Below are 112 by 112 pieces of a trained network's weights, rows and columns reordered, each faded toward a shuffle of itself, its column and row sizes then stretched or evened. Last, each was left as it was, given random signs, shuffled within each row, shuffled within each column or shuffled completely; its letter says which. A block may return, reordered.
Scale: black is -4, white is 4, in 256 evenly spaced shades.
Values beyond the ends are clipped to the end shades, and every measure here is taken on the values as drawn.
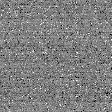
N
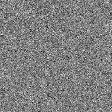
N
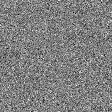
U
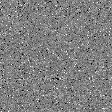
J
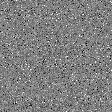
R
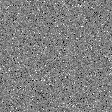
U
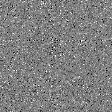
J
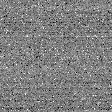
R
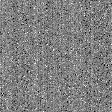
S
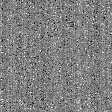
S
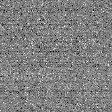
N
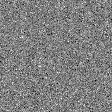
R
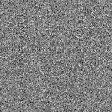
N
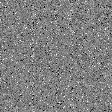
S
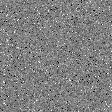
U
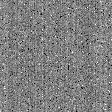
S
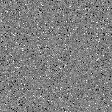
J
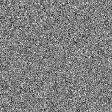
N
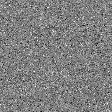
R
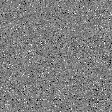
J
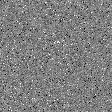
U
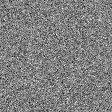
U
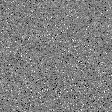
U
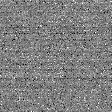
N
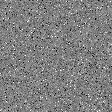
U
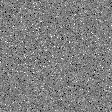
U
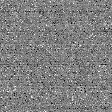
N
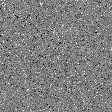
U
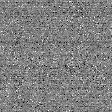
N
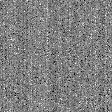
S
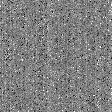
S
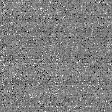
N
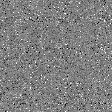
J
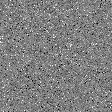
U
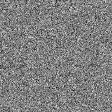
J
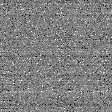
N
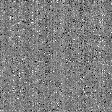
N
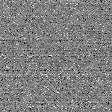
R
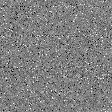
R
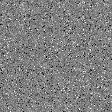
J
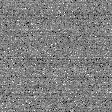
R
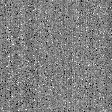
S
